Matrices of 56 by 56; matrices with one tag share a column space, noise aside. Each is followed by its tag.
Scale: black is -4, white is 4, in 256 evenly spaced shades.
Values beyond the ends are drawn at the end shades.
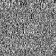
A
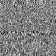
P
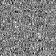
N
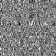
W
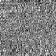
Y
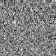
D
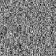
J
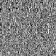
A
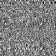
N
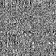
P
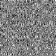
W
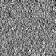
Y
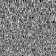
D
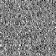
W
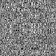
A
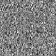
J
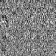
D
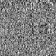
A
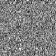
N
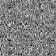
W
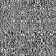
P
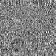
P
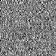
N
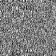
Y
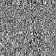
P
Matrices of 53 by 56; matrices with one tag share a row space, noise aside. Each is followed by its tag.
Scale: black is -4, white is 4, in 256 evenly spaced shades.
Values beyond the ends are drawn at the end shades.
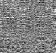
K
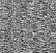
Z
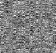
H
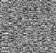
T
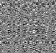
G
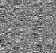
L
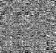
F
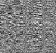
L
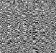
G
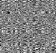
G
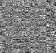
F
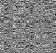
H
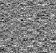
Z
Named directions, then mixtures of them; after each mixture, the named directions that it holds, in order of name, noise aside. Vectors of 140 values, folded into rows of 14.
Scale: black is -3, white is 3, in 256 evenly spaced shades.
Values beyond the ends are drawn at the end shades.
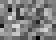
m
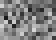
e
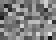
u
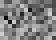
e.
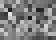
e, m, u.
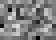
m.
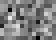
m.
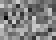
e.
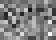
e, u.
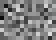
u.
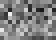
e, m, u.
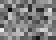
e, m, u.
